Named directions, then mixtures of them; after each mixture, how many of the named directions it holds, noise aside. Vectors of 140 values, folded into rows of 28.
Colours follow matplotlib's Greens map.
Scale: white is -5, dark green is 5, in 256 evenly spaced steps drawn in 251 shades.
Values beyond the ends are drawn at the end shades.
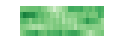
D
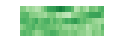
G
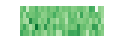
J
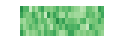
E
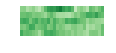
one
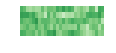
four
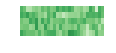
four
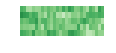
four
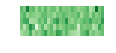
one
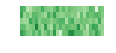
two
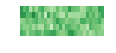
two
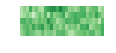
three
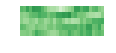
one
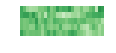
four
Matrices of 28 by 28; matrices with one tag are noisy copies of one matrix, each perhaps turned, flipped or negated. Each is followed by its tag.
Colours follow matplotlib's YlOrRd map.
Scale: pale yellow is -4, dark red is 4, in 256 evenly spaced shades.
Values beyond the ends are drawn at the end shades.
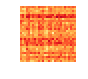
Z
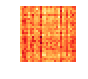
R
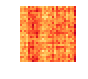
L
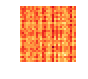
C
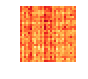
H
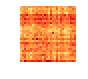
L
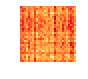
R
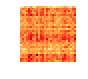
L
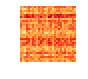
Z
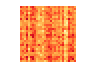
Z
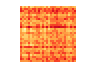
R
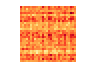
Z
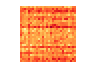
R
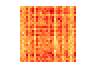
R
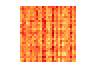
C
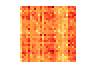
L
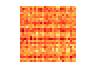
C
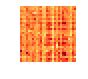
C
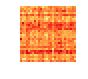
Z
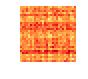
Z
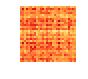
H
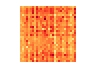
R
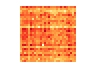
R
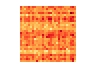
Z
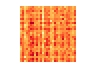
C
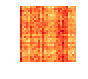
L
